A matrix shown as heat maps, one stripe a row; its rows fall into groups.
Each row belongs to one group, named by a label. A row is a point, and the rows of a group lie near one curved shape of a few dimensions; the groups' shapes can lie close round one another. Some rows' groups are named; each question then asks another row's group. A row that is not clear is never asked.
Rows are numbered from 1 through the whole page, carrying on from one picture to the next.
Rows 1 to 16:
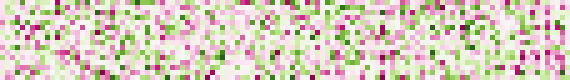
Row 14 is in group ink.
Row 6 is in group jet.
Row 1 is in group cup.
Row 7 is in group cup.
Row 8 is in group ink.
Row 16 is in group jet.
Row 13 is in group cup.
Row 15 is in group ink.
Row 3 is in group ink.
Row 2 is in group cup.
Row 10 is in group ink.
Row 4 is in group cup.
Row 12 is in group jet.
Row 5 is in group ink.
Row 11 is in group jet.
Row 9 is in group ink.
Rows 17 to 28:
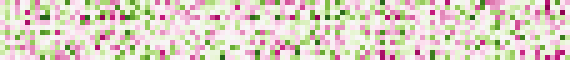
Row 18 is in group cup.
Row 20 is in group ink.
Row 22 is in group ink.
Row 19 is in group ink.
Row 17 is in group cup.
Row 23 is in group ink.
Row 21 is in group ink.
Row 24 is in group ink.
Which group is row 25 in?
ink
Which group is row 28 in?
jet
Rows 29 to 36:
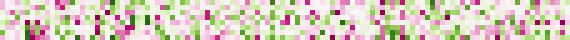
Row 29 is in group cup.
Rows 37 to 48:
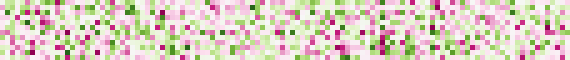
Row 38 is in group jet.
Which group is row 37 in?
ink
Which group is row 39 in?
ink
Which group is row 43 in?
jet
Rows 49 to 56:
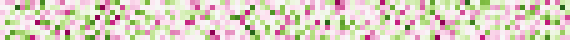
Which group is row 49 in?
jet
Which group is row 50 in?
ink
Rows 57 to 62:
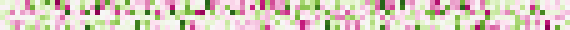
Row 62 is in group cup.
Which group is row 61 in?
cup
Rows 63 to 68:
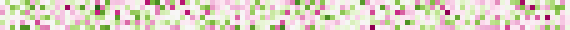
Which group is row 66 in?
cup
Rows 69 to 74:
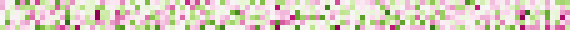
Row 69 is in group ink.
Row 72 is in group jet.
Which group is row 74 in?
jet
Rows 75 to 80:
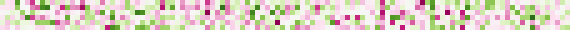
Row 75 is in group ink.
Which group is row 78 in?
jet
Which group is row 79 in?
jet
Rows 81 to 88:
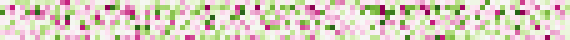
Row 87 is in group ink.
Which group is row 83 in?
jet
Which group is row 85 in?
ink
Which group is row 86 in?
cup
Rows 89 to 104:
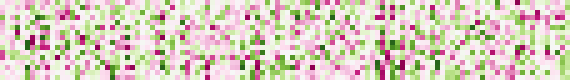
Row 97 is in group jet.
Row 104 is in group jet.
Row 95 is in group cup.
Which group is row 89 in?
ink
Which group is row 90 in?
ink
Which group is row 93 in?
cup
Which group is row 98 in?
jet
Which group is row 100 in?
jet
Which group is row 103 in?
jet
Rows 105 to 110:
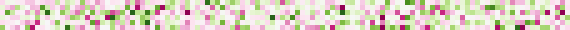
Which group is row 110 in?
jet
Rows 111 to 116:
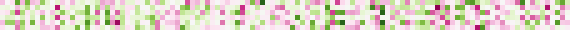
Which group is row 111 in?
ink
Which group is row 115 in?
cup
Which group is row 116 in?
cup
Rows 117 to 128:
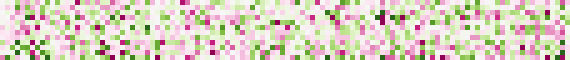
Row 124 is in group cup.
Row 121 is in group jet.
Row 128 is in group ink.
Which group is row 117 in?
cup
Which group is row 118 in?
ink
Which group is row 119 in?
cup
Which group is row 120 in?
jet
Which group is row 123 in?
ink
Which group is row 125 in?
ink
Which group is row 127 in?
ink
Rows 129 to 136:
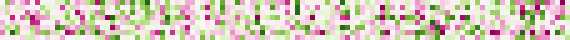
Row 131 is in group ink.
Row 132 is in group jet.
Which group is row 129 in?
ink
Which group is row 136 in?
cup
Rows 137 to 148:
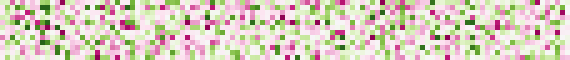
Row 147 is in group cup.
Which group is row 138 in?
ink
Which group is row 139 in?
ink
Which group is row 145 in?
ink
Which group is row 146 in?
cup
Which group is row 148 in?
cup
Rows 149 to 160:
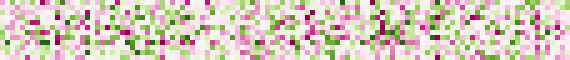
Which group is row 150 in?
cup
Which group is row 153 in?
jet
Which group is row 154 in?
jet
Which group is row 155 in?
jet
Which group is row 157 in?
ink
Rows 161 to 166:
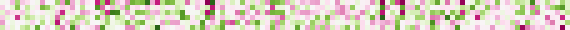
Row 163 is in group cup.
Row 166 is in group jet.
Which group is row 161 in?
cup
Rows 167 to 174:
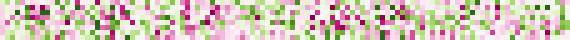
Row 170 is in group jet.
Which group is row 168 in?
jet
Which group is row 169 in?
ink
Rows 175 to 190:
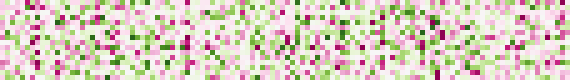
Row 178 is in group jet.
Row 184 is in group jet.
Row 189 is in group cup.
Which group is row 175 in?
ink
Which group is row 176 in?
jet
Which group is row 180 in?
jet
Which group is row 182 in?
ink
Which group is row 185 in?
cup
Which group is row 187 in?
jet
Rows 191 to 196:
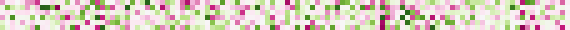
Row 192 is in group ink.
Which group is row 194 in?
ink
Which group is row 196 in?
jet
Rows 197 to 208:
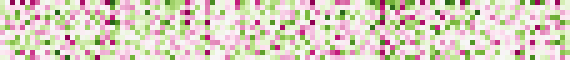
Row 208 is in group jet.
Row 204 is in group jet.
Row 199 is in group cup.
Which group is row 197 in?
jet
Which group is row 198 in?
jet
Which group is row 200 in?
ink
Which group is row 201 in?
jet
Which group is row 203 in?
cup
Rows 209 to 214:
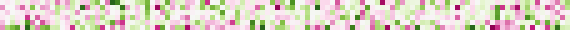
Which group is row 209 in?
jet
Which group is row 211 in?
ink
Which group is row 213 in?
jet
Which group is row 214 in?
ink
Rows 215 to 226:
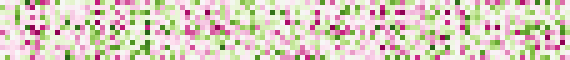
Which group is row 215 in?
jet
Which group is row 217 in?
cup
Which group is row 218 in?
ink
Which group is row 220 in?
jet
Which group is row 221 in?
jet
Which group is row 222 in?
cup
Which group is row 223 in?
ink
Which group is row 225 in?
cup
